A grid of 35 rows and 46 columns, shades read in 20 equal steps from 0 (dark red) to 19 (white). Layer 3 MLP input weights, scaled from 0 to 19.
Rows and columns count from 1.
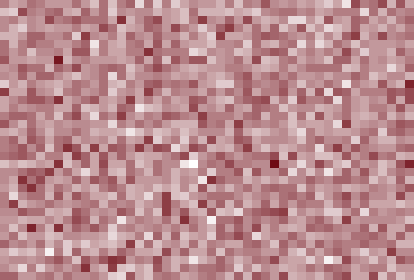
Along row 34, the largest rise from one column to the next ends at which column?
14
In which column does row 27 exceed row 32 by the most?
38
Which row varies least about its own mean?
10
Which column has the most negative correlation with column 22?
31
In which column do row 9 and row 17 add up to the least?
9
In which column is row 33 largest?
37
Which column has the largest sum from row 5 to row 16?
13
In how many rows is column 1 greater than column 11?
12
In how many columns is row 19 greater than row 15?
22
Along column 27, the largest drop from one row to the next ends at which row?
28
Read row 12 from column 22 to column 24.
10 12 8
